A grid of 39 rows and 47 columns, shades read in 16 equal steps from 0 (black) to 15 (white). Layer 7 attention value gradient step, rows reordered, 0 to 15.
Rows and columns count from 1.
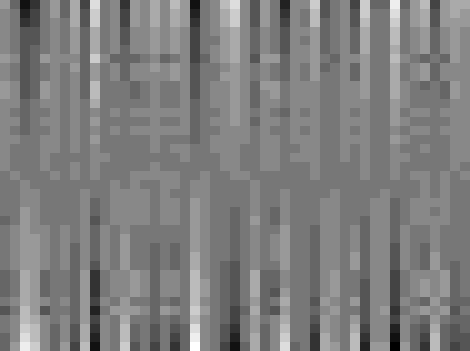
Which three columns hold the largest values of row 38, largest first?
20, 3, 29
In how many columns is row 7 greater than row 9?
16
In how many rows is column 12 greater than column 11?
19
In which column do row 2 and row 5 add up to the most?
40
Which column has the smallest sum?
10
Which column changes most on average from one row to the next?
43
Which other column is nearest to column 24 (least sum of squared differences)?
37
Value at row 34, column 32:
5
